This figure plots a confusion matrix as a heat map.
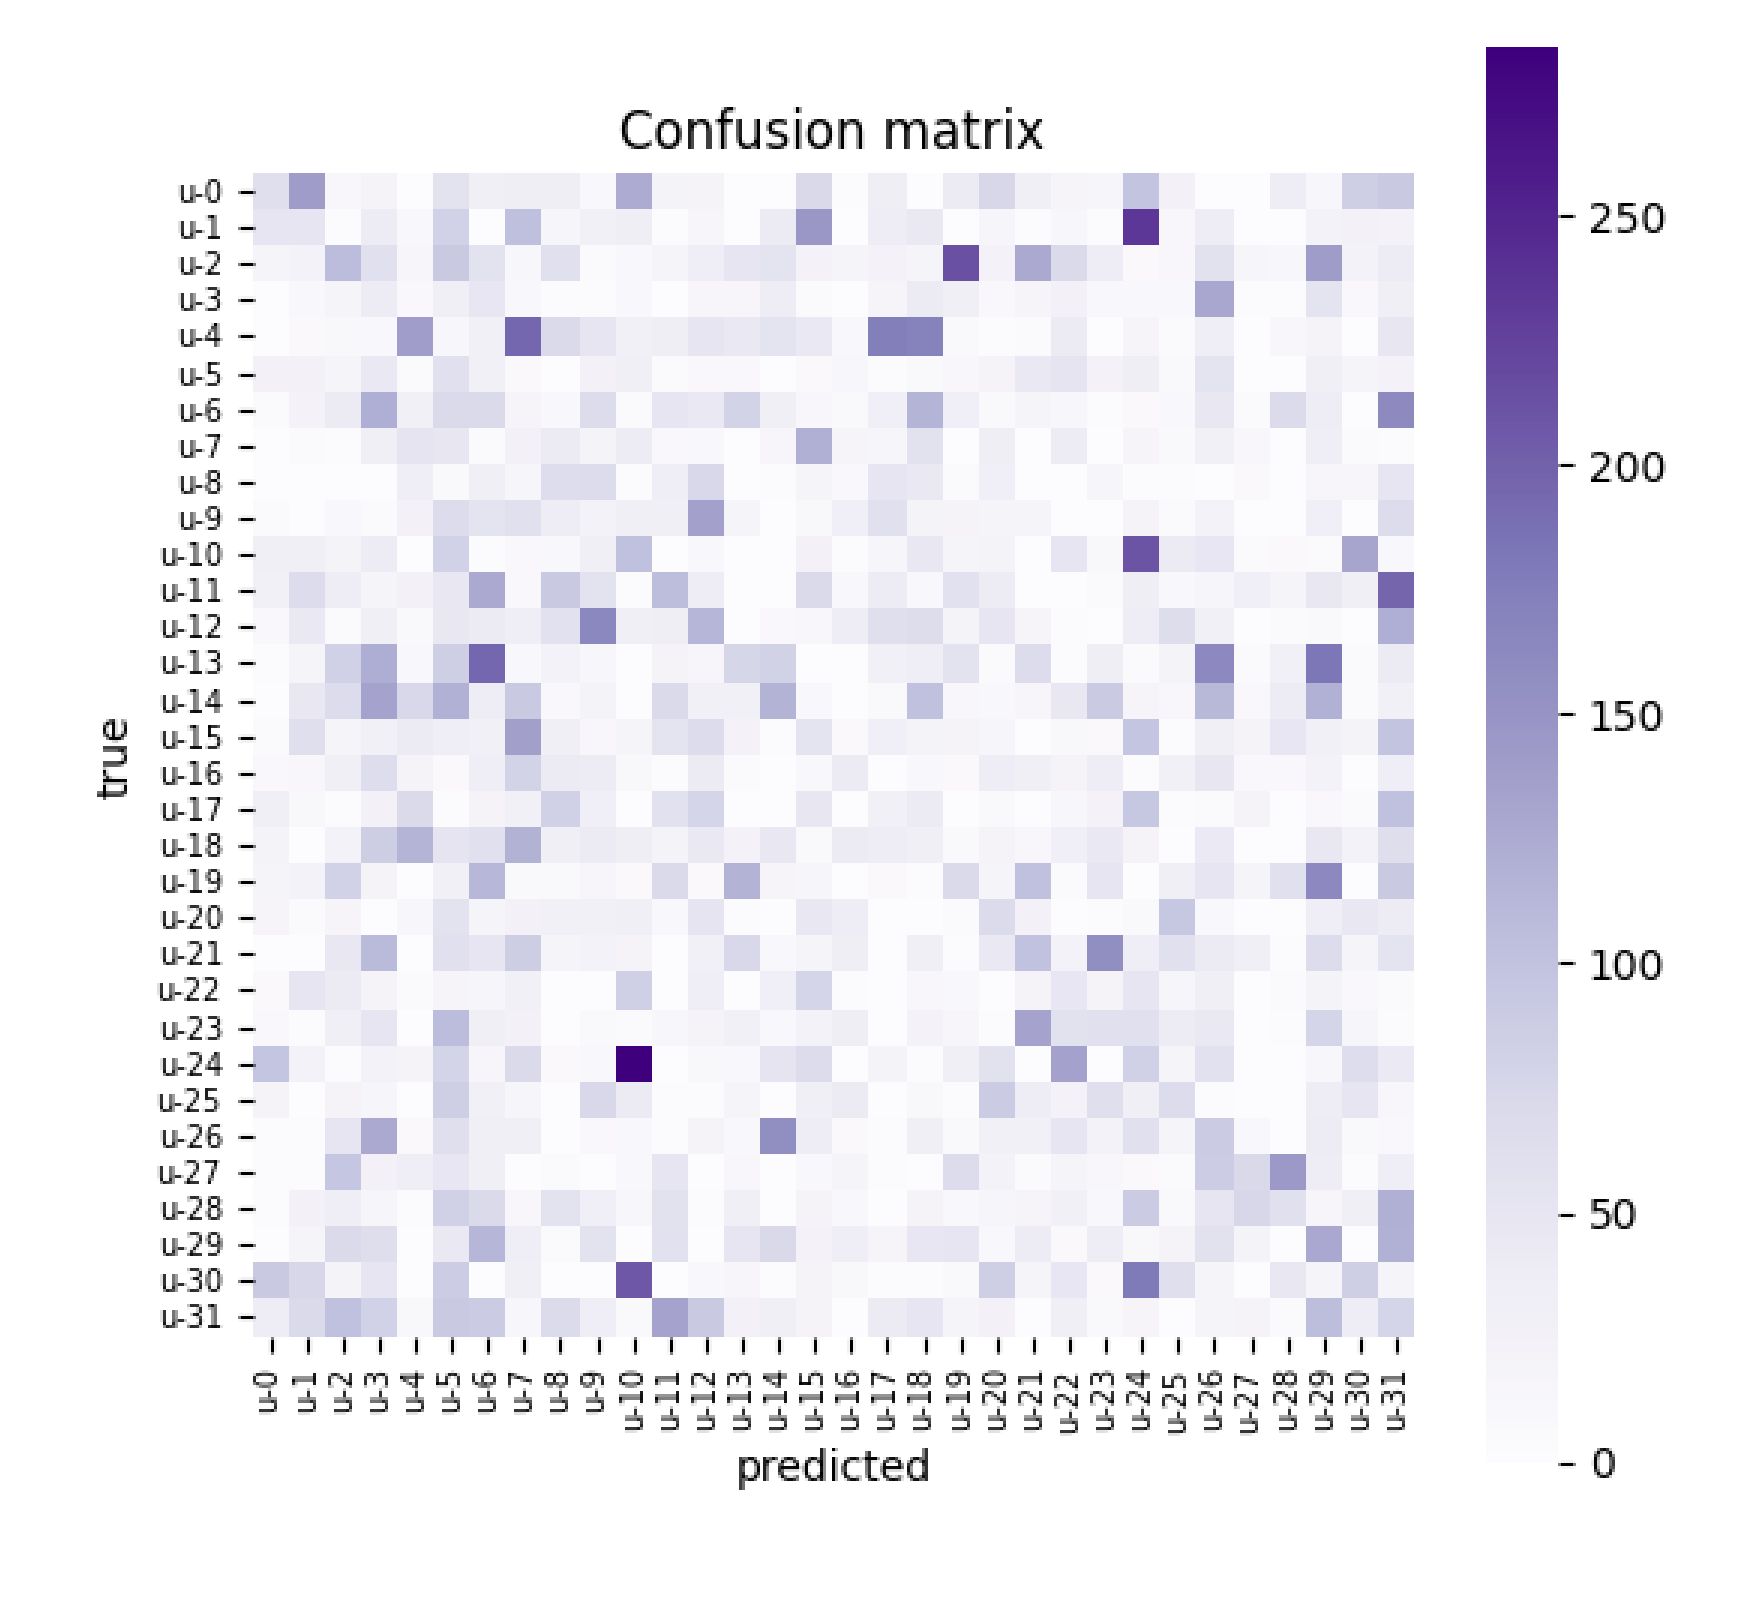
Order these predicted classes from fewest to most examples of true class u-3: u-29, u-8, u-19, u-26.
u-8, u-19, u-29, u-26
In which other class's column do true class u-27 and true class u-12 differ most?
u-9
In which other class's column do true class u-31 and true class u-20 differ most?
u-11
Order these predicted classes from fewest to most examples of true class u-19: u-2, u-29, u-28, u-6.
u-28, u-2, u-6, u-29
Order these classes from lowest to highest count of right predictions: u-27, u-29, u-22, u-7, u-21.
u-7, u-22, u-27, u-21, u-29
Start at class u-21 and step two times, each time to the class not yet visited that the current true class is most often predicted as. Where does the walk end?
u-5
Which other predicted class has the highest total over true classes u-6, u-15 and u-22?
u-31
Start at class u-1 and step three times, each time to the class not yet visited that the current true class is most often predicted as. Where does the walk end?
u-30
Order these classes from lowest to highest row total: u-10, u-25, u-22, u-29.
u-22, u-25, u-10, u-29
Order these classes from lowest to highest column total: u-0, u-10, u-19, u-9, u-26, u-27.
u-27, u-0, u-19, u-9, u-10, u-26
